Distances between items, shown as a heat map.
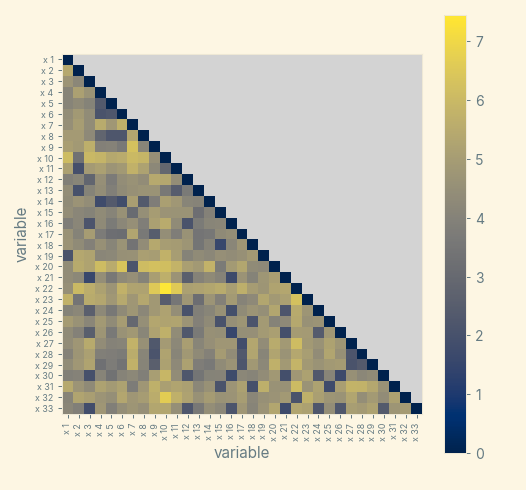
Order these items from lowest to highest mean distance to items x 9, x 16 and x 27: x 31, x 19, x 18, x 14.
x 14, x 19, x 18, x 31
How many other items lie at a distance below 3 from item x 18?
3
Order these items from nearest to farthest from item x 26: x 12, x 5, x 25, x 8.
x 12, x 5, x 8, x 25
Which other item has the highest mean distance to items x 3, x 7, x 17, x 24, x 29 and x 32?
x 10
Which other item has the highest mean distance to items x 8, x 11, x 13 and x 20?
x 22
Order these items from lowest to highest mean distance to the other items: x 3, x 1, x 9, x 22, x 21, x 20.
x 21, x 3, x 1, x 9, x 20, x 22
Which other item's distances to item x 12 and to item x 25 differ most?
x 31
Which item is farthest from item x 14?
x 20
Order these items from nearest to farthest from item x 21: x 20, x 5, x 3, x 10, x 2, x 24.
x 3, x 24, x 5, x 2, x 20, x 10
